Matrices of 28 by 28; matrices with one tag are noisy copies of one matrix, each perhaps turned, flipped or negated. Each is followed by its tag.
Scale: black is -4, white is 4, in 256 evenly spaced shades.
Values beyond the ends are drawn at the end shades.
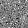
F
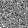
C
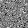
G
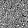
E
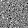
F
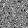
C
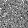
E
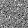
F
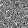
E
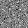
F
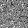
E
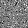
E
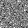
C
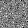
E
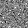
C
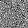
E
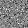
F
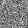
G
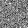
C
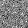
G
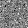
C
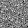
F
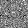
G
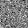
G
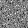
C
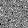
G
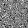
E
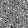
C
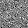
F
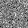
G
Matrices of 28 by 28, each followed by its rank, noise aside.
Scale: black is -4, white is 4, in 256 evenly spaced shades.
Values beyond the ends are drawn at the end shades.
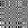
one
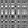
one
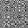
four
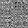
four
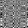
two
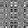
two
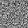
six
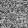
six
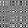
one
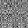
four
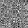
six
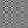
one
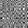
three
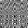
three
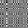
one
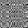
two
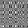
one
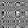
two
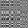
one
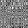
three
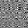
three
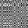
two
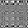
one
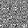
six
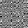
three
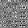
four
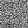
six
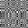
two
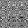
four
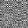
three
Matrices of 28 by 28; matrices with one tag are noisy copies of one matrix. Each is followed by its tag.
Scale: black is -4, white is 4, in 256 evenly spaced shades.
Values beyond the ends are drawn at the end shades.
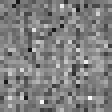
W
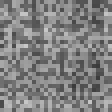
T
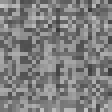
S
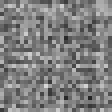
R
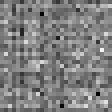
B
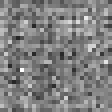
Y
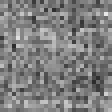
T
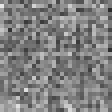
S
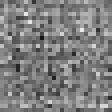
Y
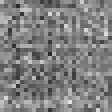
Y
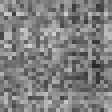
T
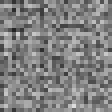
B
